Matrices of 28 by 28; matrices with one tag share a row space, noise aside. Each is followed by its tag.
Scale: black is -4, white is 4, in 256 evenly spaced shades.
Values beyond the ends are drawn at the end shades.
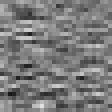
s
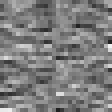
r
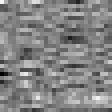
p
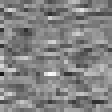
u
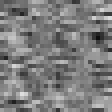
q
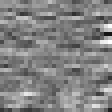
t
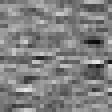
s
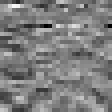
r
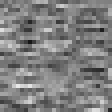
s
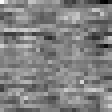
t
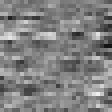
t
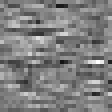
s
